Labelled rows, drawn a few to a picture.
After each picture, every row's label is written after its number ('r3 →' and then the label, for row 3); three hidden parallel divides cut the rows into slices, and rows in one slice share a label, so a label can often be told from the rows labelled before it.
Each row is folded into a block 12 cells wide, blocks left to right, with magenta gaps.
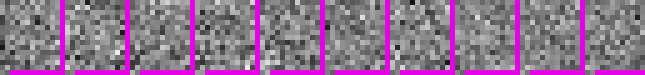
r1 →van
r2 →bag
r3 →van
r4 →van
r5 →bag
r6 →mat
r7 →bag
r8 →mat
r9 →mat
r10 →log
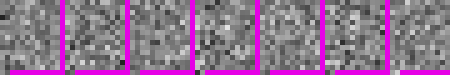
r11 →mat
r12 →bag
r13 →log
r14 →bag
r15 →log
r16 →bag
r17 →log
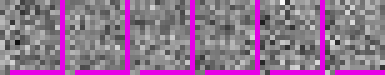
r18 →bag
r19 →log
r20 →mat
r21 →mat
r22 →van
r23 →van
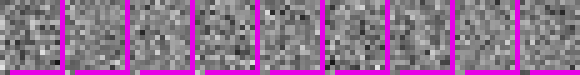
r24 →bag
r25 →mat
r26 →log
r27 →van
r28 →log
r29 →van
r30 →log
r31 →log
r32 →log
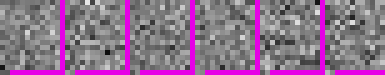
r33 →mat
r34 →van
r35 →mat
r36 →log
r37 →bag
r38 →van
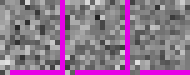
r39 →bag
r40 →van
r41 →log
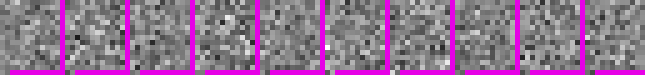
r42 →log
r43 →bag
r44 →log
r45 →bag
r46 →mat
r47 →bag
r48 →van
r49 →mat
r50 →bag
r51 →mat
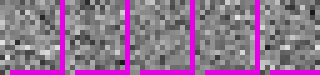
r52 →bag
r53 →bag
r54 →mat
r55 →mat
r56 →bag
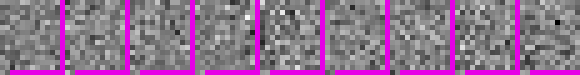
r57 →mat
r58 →log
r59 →log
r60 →mat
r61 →van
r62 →log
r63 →log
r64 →van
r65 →van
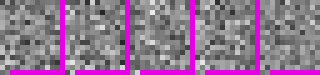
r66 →bag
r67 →bag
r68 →van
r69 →bag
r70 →log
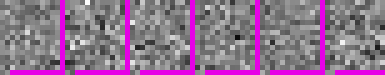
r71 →log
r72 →van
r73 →bag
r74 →mat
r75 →mat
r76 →van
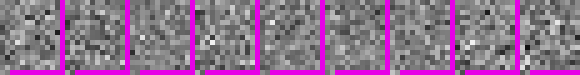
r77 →van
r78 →van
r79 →mat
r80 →van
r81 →mat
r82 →log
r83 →log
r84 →van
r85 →bag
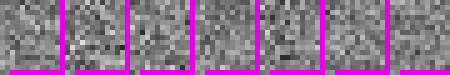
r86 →log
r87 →van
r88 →log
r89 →log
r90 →log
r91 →mat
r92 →mat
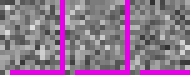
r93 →bag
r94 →log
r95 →bag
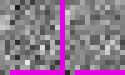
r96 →bag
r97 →log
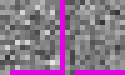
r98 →van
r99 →mat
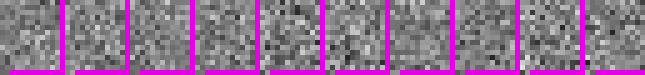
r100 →mat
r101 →log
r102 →mat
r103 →log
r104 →bag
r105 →bag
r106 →mat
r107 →log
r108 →bag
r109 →mat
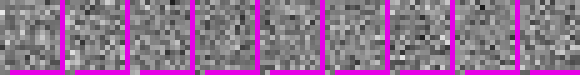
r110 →mat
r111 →bag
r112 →mat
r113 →log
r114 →mat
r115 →log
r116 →van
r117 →log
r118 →bag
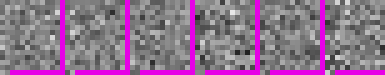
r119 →log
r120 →log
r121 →log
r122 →van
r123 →mat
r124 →van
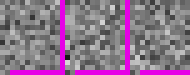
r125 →mat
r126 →bag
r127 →bag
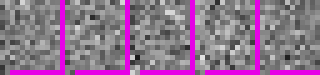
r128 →mat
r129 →mat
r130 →van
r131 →bag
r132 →log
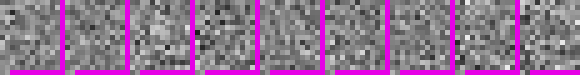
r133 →log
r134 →mat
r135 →bag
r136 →bag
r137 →log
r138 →log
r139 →mat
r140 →van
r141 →van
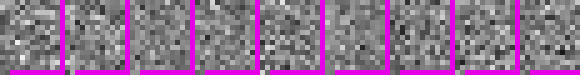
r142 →van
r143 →bag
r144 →mat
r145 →log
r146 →van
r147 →log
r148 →van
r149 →van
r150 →van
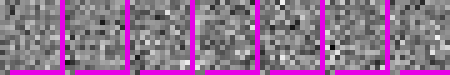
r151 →mat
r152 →van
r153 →van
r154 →bag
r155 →van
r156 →bag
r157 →bag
